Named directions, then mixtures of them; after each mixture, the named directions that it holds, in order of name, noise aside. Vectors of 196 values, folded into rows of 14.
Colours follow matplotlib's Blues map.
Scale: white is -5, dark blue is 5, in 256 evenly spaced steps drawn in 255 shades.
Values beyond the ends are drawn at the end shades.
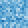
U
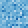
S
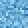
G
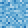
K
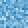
G, U.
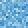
G, K, U.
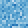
S.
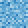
K.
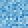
S.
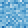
K.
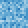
U.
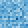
S, U.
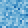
G, K, U.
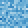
G, K.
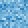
U.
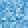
U.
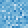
S.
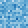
G, S, U.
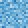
K.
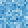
G, S, U.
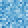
K, U.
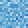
K, S, U.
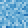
G, K.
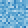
G, K.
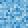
G, S, U.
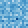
S, U.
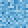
G, K.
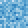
G, S, U.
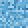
G, K.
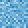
K.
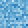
G, S, U.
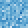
K, S, U.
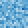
G, U.
